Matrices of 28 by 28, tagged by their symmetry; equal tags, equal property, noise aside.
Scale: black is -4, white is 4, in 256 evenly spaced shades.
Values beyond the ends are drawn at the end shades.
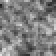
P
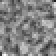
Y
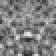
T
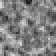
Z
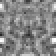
T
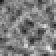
Y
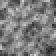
Y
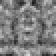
T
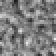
P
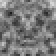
T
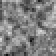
P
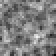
Y
